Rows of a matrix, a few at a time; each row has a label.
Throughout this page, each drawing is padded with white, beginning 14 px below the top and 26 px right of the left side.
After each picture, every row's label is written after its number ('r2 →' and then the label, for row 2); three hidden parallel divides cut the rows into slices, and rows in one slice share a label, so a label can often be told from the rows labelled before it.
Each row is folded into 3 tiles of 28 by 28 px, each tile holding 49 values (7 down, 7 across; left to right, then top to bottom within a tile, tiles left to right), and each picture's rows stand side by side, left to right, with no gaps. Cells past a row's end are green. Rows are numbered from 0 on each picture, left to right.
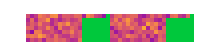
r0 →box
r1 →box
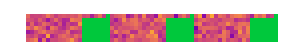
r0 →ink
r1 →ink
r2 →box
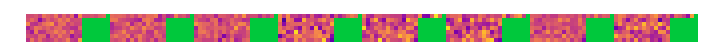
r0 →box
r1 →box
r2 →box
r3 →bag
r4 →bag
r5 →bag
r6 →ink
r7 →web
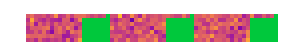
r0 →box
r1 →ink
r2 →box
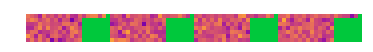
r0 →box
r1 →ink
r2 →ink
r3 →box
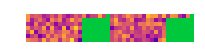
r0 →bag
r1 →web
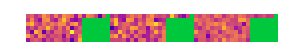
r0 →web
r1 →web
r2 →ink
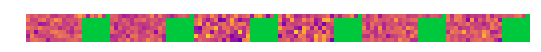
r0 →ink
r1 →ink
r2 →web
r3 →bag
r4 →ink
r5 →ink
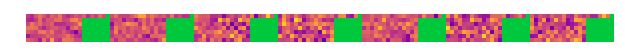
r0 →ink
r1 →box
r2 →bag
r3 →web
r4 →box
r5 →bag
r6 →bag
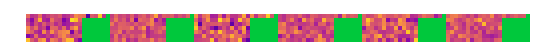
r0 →bag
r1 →box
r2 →bag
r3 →ink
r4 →web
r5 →box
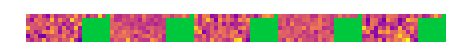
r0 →bag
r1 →ink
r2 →bag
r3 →box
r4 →bag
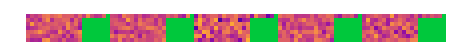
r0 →box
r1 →box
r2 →web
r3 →ink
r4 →box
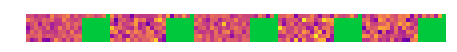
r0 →box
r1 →bag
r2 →box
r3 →bag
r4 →web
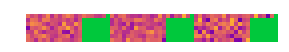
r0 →box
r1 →ink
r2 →web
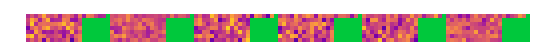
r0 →web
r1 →box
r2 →web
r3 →web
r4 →bag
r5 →ink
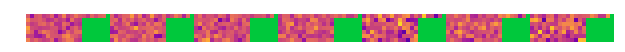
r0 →ink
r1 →box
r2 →box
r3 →box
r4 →web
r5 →box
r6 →web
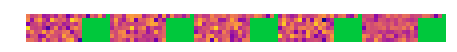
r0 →bag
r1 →web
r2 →web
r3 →web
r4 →box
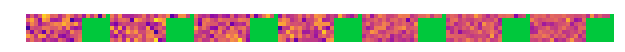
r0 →web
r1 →bag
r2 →bag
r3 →web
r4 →box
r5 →box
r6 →box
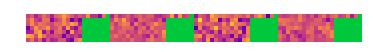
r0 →web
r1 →box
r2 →web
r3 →box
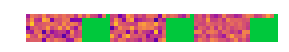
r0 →web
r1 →web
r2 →ink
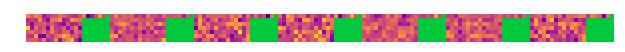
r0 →bag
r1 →box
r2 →web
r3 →bag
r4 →ink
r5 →box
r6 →web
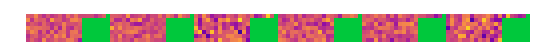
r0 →ink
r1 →ink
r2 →bag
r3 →ink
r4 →box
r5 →web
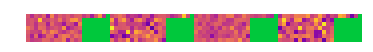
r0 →ink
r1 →bag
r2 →ink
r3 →web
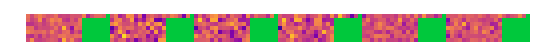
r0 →ink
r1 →web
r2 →web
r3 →web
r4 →box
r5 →ink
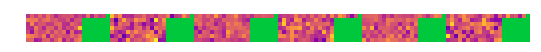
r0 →box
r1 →bag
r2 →box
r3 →web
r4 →ink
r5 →web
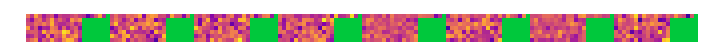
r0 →bag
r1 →web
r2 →bag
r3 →bag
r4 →box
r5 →web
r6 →box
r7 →web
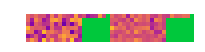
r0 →bag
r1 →ink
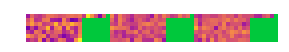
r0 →web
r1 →ink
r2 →ink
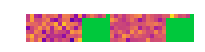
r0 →web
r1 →box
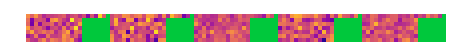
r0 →bag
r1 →web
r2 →ink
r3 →web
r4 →ink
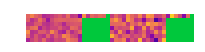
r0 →ink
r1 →web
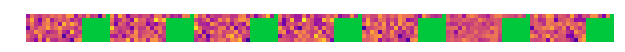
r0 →web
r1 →bag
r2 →bag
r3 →bag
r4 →web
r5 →ink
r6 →web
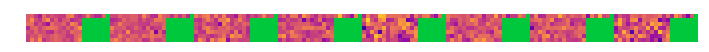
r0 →box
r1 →ink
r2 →ink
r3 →box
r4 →web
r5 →ink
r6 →box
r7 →web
